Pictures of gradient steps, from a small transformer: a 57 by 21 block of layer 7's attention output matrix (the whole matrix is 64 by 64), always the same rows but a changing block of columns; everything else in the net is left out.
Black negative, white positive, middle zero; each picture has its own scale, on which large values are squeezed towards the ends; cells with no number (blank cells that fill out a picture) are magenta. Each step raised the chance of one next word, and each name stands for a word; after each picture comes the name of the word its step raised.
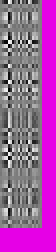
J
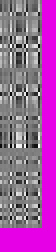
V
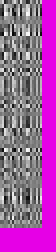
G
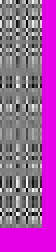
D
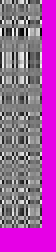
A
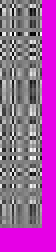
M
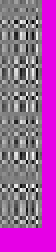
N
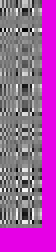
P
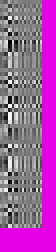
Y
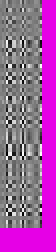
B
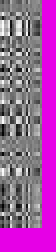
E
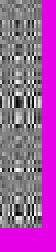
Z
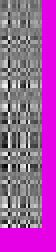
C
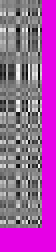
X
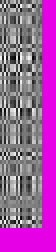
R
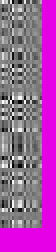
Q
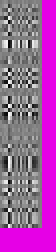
Y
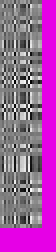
Y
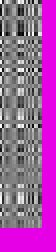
G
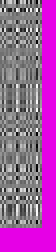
P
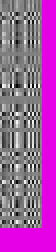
C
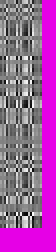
Z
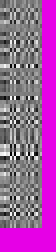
B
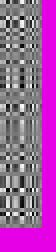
D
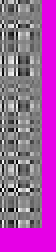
N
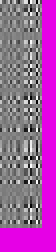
Q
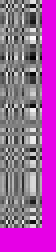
R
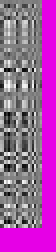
C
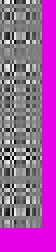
J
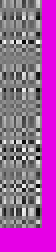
J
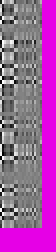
B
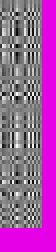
V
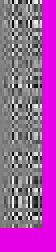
D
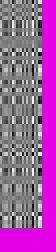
E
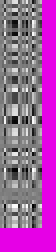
E
